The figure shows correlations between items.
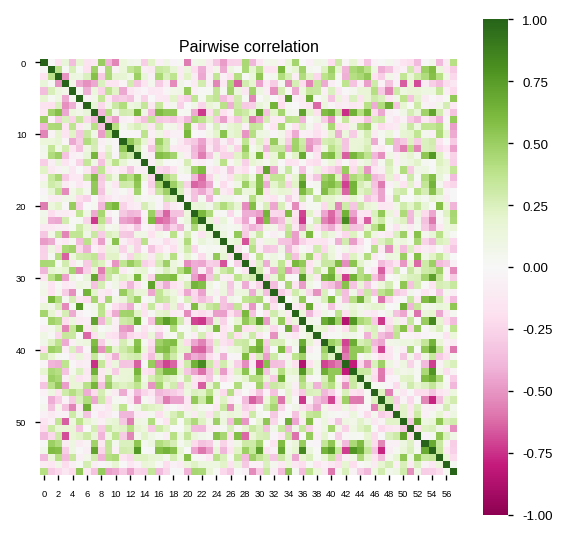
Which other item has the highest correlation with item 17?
36
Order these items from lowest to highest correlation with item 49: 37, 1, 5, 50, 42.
1, 42, 5, 50, 37
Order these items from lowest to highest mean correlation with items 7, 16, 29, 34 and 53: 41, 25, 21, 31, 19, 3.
3, 21, 25, 31, 19, 41
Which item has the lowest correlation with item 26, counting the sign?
48
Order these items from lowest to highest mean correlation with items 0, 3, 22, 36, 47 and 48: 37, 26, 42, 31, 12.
37, 26, 12, 31, 42
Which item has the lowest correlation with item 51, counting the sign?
57
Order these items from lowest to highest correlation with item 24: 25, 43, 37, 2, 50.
25, 43, 2, 50, 37
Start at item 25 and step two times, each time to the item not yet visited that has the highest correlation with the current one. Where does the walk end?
20
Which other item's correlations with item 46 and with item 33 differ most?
54
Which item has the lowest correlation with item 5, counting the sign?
29
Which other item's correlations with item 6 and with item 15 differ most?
32
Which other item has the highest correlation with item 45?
7
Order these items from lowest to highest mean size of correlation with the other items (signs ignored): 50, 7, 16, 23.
23, 50, 16, 7
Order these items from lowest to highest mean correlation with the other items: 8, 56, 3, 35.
3, 8, 35, 56
